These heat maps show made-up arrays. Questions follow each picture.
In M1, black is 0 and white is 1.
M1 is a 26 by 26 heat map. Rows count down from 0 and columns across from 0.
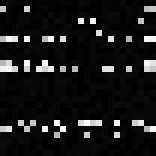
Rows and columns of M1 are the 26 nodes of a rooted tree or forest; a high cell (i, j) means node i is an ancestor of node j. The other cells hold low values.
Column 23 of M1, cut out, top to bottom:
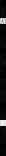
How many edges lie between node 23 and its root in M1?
2
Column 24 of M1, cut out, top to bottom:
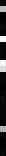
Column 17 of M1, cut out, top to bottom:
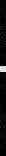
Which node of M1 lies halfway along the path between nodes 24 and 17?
21
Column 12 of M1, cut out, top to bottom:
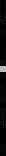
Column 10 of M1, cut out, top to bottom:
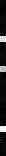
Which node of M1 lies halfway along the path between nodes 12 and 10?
6
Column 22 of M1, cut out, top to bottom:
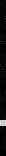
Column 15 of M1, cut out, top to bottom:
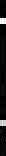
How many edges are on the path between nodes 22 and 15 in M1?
3
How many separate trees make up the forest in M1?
2
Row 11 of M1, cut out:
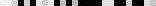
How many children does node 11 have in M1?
3
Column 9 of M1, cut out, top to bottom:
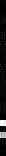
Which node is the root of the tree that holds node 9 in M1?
20
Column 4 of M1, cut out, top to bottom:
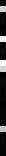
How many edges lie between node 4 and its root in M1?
5
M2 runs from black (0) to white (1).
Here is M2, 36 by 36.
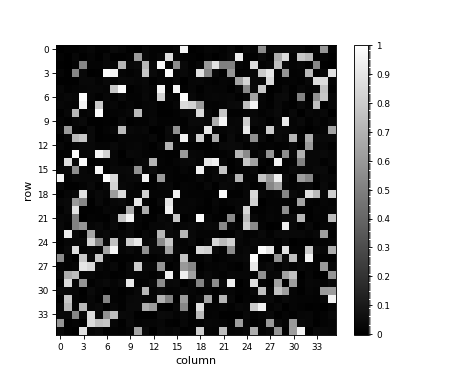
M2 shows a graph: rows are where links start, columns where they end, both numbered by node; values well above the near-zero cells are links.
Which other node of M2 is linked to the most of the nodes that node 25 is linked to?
node 3
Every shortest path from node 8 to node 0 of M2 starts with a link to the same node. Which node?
node 5
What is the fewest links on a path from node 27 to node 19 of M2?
2
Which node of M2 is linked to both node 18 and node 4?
node 33
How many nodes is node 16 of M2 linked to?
11
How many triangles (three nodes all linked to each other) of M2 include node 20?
4
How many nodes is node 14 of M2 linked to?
9
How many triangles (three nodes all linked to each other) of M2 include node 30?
3
